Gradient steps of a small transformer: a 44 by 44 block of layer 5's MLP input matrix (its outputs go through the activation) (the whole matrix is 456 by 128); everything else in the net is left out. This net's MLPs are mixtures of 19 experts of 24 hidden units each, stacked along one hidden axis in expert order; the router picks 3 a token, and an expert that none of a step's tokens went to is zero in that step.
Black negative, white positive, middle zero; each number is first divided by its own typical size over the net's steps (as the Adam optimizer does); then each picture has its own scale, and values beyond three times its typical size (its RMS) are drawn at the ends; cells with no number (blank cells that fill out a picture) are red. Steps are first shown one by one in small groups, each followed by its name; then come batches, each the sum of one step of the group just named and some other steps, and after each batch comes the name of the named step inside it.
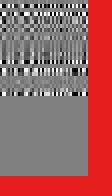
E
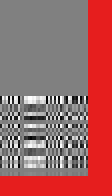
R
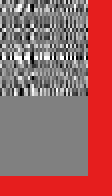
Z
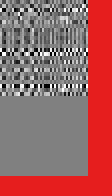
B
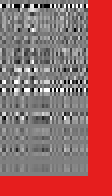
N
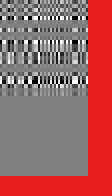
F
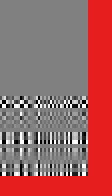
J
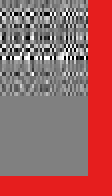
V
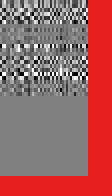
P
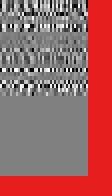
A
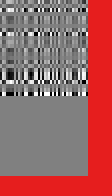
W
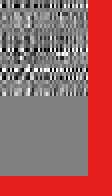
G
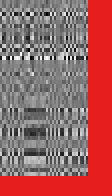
V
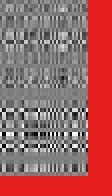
F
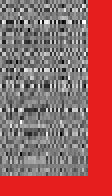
B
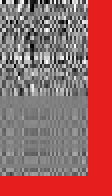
Z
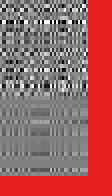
B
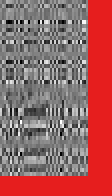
W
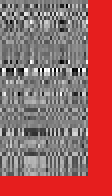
E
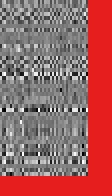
P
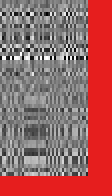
V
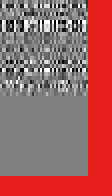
A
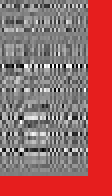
N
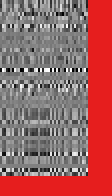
A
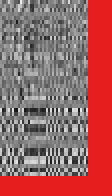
Z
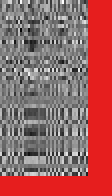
A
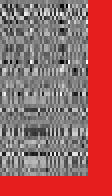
E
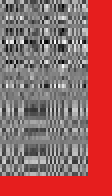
B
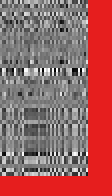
E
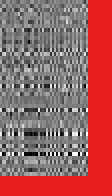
B
